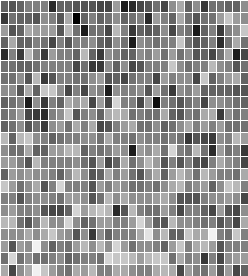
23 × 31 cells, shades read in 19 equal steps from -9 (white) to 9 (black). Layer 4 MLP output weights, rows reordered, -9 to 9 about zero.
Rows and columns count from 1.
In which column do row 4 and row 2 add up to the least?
23
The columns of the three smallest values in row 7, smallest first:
26, 5, 30
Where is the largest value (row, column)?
2, 10
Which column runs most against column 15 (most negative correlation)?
28
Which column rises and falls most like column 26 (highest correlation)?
24
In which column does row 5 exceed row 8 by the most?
6
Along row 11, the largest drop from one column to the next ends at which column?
7
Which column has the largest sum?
17
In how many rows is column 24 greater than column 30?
9
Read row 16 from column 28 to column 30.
-1 -5 -4
